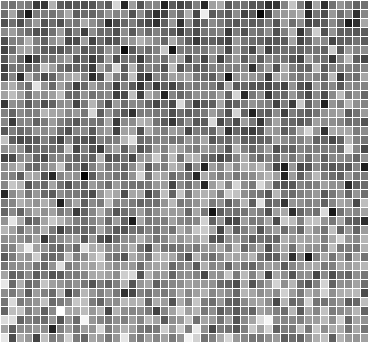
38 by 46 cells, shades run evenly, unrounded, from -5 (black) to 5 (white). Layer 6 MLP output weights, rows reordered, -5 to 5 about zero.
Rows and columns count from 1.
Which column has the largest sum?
40
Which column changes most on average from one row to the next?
8
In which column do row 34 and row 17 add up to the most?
2
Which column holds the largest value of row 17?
44
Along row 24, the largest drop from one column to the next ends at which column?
42
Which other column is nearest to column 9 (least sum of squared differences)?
24
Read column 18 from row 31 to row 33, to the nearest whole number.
-2 1 0
